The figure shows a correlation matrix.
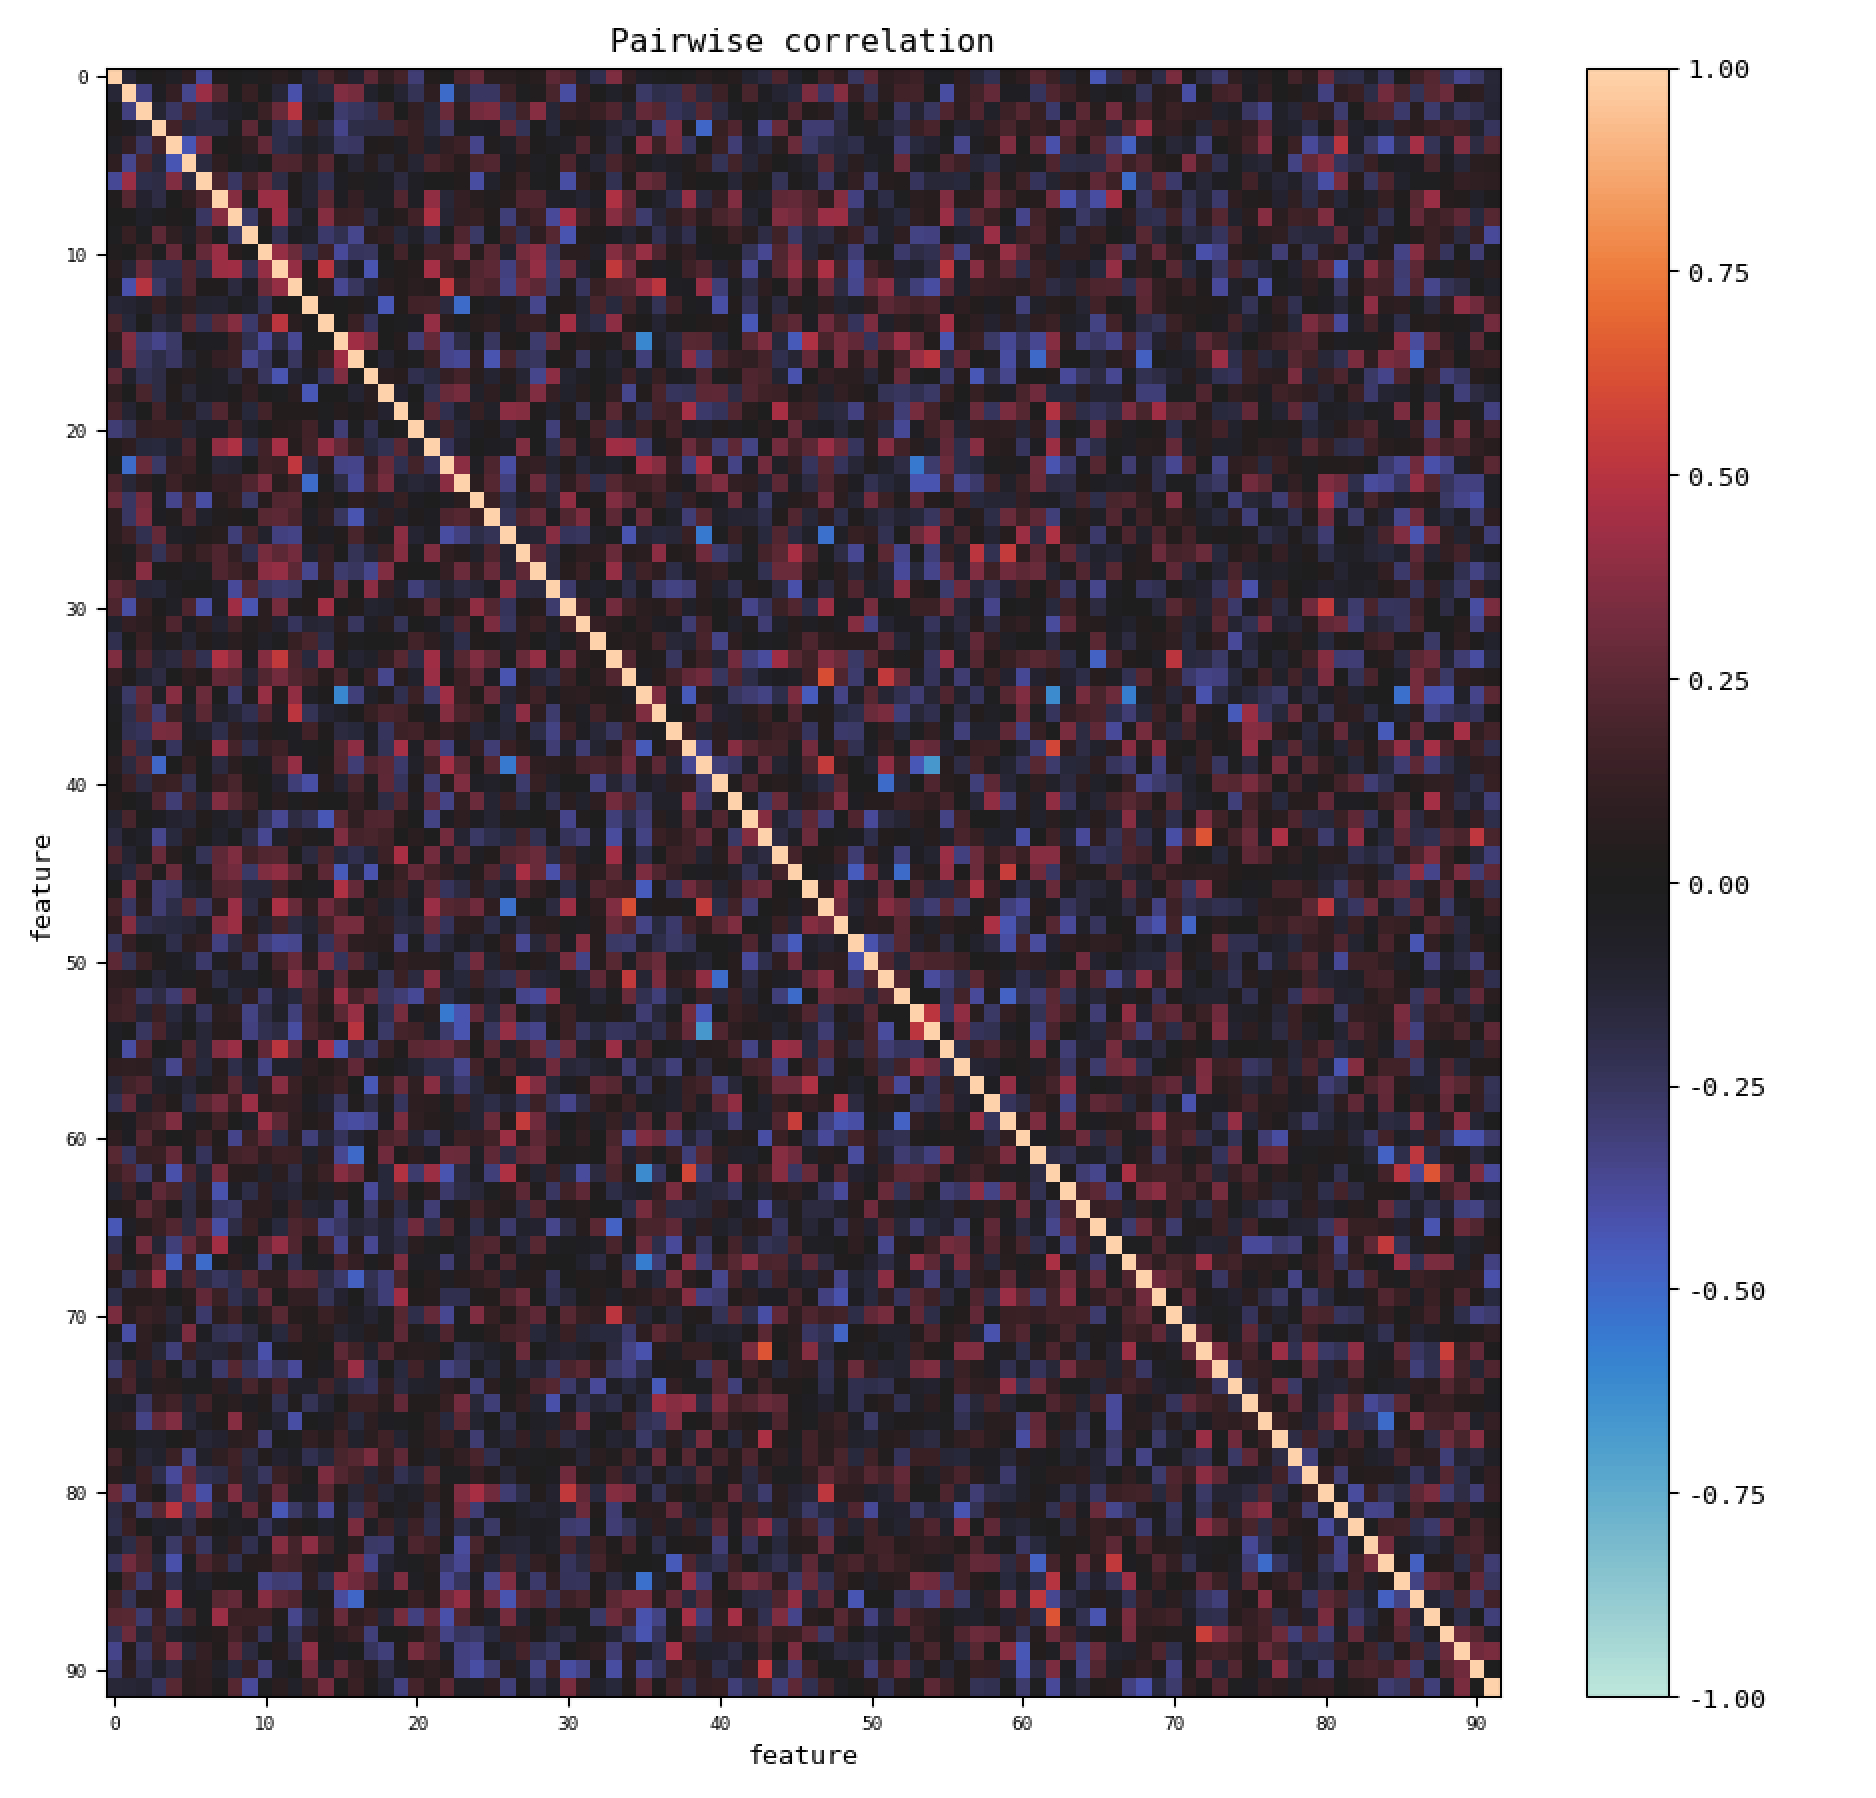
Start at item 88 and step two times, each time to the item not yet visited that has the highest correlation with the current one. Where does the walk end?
43
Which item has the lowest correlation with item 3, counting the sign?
39
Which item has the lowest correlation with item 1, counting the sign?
22
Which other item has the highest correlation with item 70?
33
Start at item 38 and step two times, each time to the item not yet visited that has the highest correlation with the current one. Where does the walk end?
87
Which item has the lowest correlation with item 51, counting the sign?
40
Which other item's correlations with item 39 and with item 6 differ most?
47
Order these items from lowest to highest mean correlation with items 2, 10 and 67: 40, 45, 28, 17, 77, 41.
17, 77, 40, 41, 45, 28
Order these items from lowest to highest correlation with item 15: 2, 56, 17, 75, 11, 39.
2, 11, 75, 56, 39, 17
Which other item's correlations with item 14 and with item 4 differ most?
81
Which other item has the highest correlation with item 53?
54
